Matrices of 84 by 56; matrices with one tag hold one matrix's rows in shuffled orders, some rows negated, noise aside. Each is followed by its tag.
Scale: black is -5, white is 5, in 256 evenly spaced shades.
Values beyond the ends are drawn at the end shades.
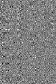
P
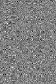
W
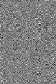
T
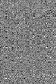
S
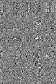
T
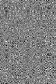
S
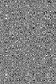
S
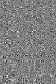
W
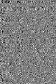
P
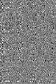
P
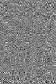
S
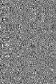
P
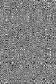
S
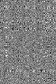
S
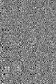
P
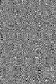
T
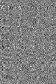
P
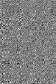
P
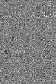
S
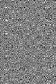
S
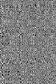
P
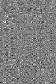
W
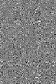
T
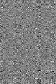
T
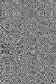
P
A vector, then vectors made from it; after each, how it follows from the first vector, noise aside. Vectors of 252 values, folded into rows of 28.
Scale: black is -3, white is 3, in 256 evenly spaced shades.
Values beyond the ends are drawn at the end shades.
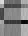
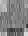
reversed, partly zeroed.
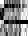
scaled up.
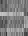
reversed, negated, shrunk.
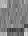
reversed, partly zeroed.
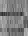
reversed, shrunk.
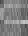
negated, shrunk.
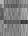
shrunk.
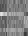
reversed, negated, shrunk.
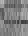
shrunk.
